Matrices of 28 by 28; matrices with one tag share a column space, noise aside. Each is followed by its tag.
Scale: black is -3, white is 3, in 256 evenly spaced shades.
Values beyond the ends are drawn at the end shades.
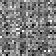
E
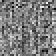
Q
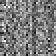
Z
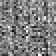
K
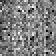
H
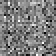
K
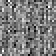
Q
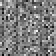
K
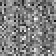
K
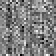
Q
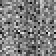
E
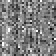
Q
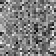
Z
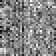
Q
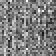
H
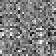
E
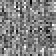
Q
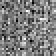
H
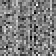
K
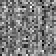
Q
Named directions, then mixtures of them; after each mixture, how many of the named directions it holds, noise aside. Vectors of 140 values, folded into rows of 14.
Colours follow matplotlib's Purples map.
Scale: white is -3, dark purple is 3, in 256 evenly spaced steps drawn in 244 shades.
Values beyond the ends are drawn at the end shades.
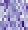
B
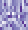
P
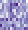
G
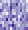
two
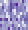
two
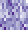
three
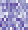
two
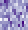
two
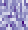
two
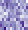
two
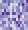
two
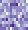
two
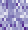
two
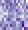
two
